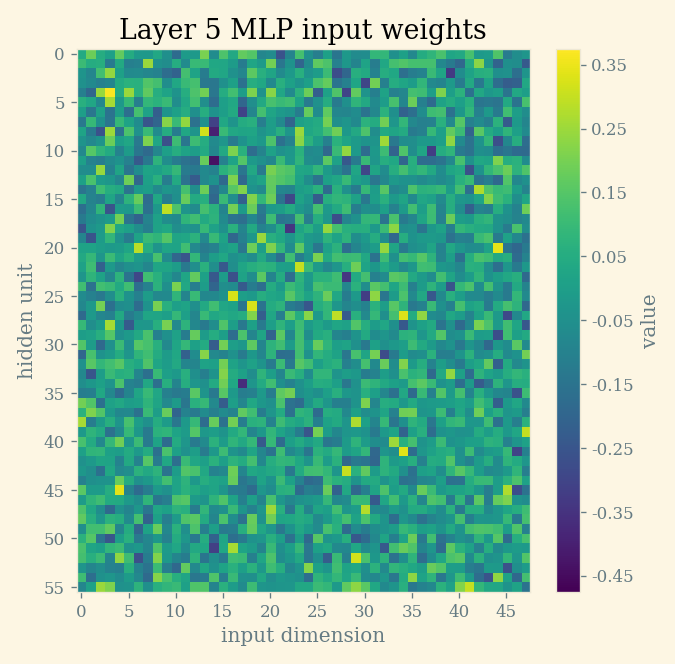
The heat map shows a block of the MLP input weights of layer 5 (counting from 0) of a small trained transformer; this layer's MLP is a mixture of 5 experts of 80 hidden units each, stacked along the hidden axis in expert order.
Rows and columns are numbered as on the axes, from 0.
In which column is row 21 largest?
25
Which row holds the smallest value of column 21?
0
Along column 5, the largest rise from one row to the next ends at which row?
13
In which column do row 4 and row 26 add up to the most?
18
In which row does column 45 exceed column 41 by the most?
12
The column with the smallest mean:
14
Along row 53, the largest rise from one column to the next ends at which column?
11
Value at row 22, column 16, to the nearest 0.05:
-0.05
